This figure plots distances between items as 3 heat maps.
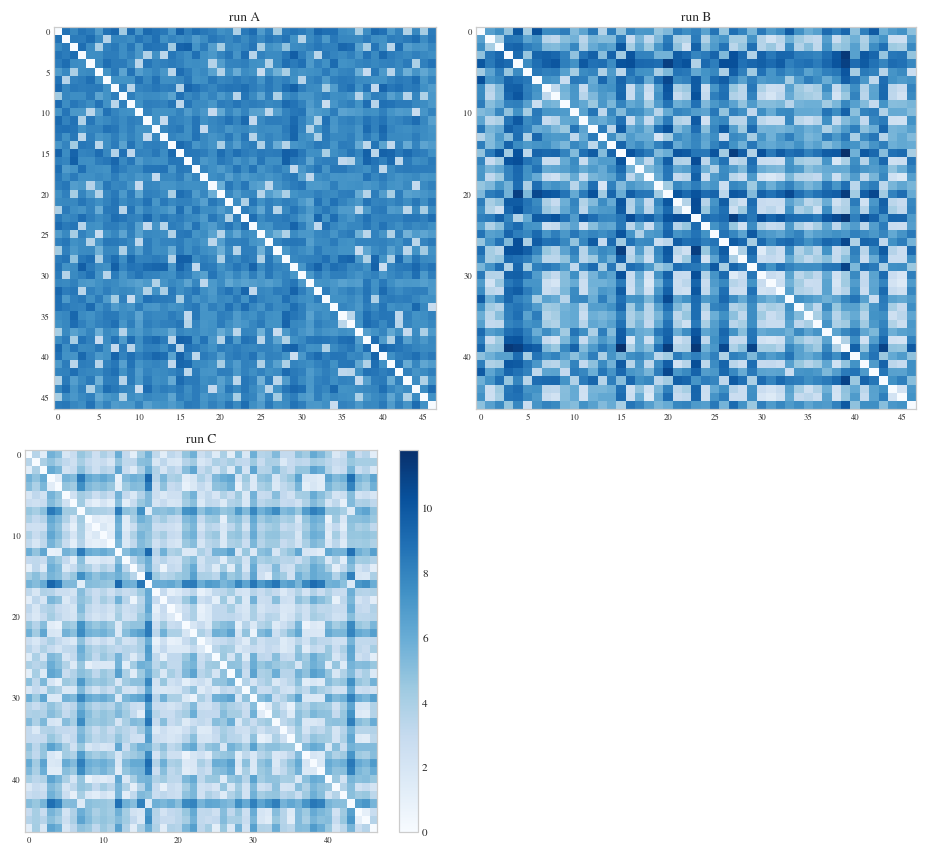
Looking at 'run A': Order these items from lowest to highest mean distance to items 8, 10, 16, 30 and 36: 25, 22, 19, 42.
42, 22, 19, 25
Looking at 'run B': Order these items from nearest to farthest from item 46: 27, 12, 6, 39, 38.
12, 6, 38, 27, 39
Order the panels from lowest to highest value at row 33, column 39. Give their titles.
run C, run A, run B
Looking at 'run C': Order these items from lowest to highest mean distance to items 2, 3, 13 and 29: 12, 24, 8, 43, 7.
24, 8, 12, 7, 43
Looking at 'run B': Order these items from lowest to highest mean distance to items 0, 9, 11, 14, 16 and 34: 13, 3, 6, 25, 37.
13, 37, 6, 25, 3
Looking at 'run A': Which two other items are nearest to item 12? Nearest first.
18, 31
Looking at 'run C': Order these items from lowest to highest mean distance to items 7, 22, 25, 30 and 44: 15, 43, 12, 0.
0, 12, 15, 43
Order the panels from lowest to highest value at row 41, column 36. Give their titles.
run B, run C, run A
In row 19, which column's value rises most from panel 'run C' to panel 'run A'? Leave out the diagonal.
23
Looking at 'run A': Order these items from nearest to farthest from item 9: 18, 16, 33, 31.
33, 31, 18, 16
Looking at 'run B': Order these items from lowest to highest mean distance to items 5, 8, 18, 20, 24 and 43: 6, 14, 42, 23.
14, 42, 6, 23
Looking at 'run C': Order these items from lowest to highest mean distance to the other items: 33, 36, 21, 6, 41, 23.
23, 6, 41, 21, 33, 36
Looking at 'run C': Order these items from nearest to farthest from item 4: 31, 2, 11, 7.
31, 11, 2, 7
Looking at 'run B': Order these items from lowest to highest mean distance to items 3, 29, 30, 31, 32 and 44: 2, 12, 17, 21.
21, 2, 17, 12
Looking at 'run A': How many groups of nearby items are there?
11
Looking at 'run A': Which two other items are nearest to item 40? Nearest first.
29, 17
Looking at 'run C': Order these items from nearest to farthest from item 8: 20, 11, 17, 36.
11, 36, 20, 17
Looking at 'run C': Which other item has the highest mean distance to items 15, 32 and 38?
16
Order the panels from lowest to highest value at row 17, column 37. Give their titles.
run C, run B, run A
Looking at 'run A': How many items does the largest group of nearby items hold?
8
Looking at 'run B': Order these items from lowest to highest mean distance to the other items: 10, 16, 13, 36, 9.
36, 16, 9, 13, 10
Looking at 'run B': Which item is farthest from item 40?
39
